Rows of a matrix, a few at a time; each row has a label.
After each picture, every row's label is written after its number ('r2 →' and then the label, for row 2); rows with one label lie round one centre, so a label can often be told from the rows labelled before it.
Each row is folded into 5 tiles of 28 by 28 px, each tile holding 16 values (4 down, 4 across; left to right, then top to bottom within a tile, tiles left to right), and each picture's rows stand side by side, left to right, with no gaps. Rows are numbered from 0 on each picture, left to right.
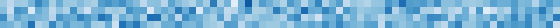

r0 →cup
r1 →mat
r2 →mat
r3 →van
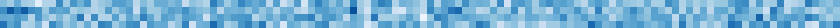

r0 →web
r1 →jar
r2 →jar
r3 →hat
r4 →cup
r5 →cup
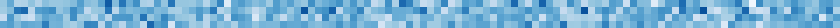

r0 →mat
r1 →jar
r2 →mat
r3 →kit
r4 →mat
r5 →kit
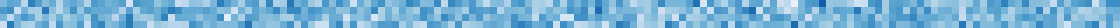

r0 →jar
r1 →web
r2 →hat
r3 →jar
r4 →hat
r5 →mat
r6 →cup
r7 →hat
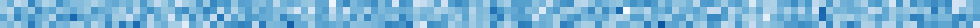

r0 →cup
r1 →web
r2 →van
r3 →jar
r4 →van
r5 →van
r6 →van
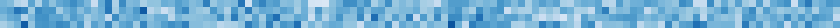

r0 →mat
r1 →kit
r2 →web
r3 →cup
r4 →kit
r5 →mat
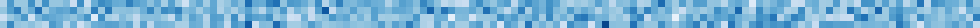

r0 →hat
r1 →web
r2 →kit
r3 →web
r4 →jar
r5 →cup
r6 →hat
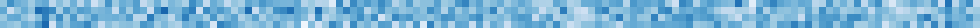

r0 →mat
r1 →mat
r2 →web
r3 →jar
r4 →kit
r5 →van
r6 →van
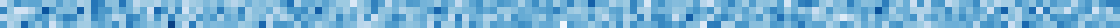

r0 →kit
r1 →cup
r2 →hat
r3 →web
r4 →jar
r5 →jar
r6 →hat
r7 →mat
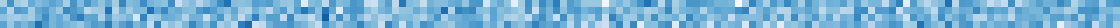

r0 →mat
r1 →web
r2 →mat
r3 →mat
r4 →web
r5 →web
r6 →mat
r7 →web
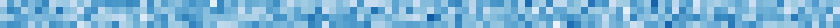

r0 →hat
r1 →hat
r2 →cup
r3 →van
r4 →van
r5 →cup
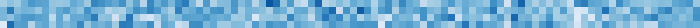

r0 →jar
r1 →hat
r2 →mat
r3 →jar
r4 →kit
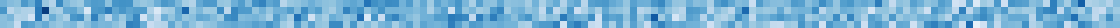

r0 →kit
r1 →kit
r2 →web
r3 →cup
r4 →jar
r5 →kit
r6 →van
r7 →jar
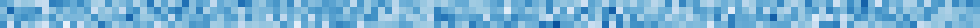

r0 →web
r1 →hat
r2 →hat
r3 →cup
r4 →mat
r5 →cup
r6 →hat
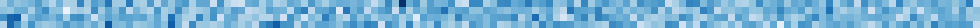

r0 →van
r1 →cup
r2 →mat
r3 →web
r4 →hat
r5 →web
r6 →van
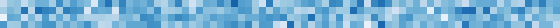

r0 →mat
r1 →van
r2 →jar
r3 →mat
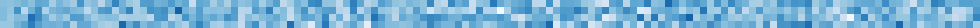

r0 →cup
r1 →hat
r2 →jar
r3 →van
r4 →web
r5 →van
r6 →hat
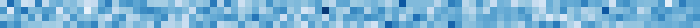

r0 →mat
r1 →web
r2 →kit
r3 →cup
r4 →kit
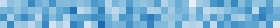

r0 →jar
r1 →van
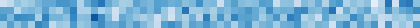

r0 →jar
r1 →kit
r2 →mat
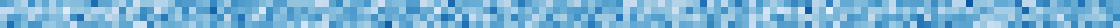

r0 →van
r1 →jar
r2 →web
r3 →jar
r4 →cup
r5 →van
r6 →van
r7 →kit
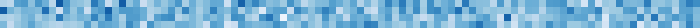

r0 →kit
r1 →jar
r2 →mat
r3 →hat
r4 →web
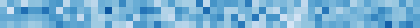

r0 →mat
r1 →web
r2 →kit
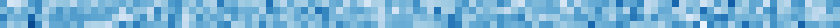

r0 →cup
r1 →cup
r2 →mat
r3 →cup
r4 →cup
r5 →jar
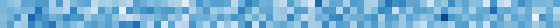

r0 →cup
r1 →web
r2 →mat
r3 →jar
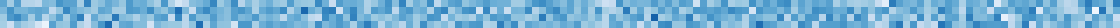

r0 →web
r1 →web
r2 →mat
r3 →mat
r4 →web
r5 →web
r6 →web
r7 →mat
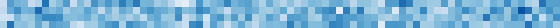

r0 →hat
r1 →web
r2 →mat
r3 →kit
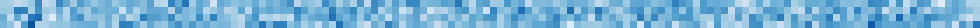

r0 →cup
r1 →cup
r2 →hat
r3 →kit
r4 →web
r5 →web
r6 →cup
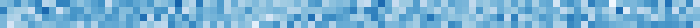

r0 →kit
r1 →cup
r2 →jar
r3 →van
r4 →van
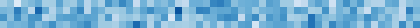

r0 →cup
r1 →web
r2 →cup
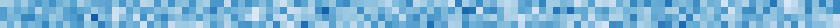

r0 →jar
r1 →jar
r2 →kit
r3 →mat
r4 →web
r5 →mat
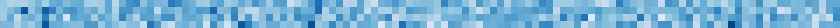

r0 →mat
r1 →jar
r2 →cup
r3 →kit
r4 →web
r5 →cup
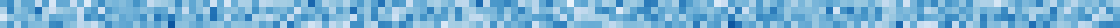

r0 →hat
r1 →cup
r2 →jar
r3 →web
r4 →kit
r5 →cup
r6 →web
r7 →cup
